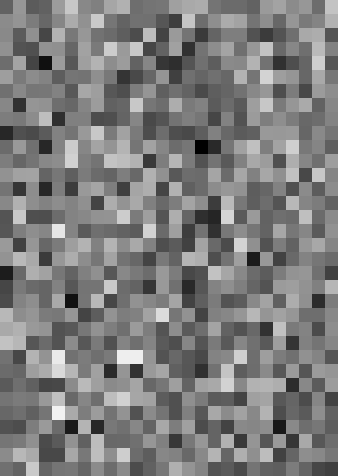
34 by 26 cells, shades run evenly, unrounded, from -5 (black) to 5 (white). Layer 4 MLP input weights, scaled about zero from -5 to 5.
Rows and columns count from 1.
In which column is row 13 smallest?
24
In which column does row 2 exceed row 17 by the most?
15
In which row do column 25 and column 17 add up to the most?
13
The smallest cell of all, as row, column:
11, 16
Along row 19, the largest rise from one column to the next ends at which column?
21
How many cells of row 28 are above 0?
16
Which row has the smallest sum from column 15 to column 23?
3
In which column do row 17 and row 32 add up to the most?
12
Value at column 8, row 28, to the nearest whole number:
1
